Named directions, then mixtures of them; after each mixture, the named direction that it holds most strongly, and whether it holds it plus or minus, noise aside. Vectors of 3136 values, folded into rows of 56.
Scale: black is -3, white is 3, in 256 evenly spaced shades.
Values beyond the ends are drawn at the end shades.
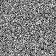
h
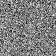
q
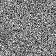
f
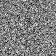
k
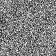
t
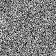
t, minus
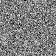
f, minus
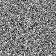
k, minus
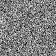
t, minus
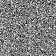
q, plus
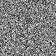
k, plus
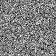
h, plus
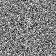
k, minus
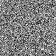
h, minus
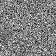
f, plus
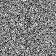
k, plus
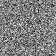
h, minus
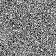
f, minus
